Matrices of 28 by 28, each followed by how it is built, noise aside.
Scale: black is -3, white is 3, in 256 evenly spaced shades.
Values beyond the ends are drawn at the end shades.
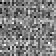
blocks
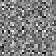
low rank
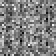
blocks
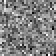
noise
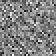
Toeplitz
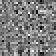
low rank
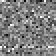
uneven rows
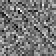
Toeplitz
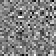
low rank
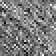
Toeplitz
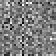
low rank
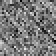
Toeplitz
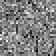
noise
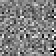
low rank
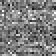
blocks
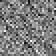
Toeplitz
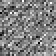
Hankel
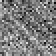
Toeplitz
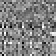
low rank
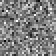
noise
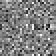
low rank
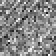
Hankel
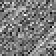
Hankel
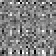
low rank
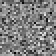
noise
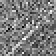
Hankel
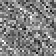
Toeplitz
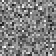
noise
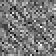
Toeplitz
